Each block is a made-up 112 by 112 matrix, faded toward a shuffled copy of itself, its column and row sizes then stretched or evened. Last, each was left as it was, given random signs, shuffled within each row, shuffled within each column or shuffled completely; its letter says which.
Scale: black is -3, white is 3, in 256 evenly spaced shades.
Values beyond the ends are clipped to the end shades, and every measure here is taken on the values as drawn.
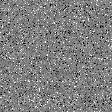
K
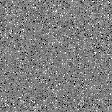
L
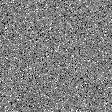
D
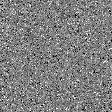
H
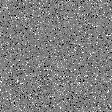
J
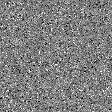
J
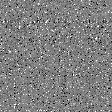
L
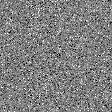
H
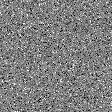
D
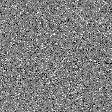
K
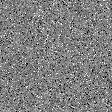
D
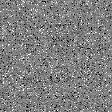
L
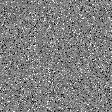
H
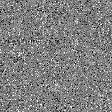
L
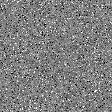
H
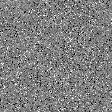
H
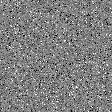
D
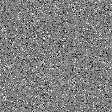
K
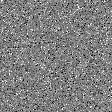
D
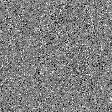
H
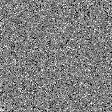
K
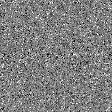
K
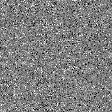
L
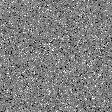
D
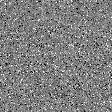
J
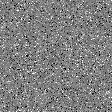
J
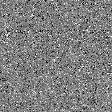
K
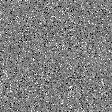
H
